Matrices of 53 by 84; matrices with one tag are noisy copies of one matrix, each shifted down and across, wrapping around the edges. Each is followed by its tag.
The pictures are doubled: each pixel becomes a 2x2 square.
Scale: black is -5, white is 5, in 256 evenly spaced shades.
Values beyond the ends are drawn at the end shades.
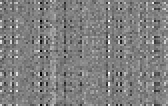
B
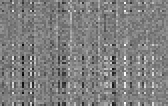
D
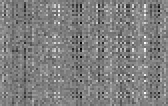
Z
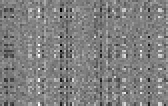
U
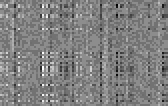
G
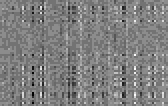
D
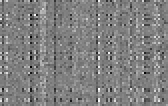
B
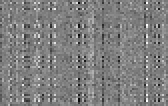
B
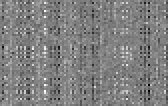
Z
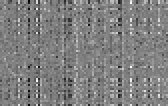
D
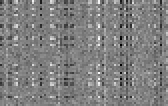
U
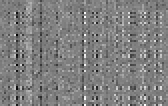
B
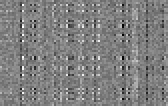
B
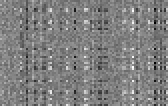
U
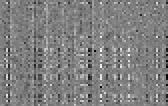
D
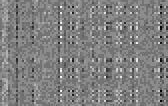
B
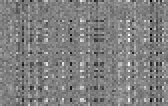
U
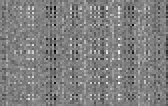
Z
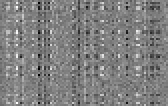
U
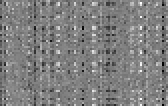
U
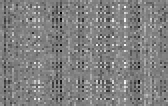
Z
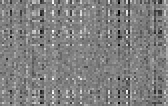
D
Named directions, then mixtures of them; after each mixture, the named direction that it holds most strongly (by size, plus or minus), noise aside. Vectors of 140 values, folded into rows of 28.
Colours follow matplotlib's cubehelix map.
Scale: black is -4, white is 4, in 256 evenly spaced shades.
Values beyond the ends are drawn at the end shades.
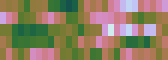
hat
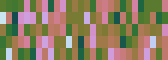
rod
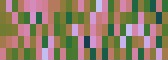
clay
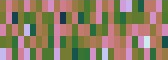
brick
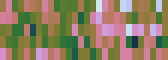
hat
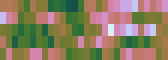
hat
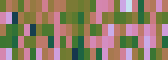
brick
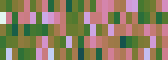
rod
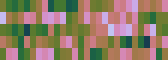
hat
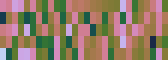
rod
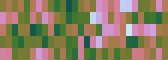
hat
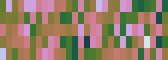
clay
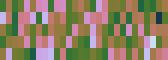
rod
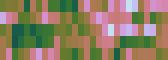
hat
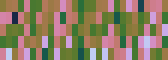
brick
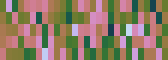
clay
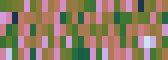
brick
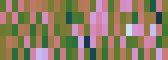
clay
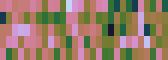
hat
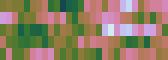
hat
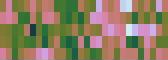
hat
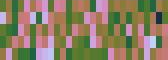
rod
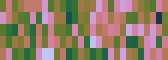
clay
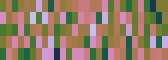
brick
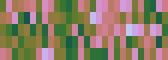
clay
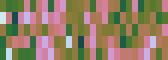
rod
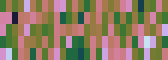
brick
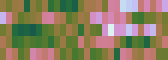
hat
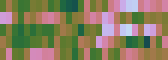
hat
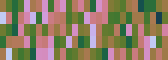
rod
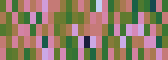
clay
